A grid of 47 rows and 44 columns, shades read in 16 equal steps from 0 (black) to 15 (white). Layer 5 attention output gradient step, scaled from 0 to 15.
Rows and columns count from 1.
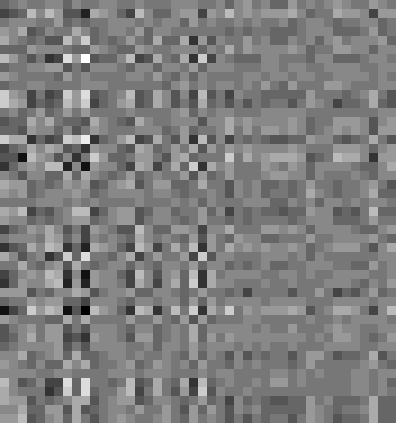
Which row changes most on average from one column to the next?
35
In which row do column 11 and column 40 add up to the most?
18
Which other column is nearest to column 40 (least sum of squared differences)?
28
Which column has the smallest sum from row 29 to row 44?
10
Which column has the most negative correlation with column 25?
29
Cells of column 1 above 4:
39
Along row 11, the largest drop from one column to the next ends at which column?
11
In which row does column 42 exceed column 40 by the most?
24
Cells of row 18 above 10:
4
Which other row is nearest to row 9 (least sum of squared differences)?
36
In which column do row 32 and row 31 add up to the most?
22
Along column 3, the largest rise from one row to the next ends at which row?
19
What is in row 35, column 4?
12
